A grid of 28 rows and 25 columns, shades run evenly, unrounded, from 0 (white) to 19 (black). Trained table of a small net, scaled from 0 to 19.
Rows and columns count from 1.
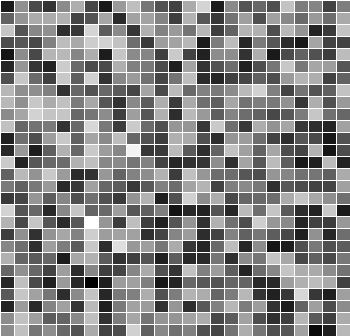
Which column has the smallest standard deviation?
11
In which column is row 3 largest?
23
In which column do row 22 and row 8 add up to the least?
1
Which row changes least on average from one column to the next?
16
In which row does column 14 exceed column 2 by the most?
26
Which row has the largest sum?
24
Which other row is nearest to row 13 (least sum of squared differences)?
20
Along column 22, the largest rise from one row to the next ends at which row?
18
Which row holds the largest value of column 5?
22
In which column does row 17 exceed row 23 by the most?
2
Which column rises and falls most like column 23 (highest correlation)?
5
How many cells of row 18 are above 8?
19
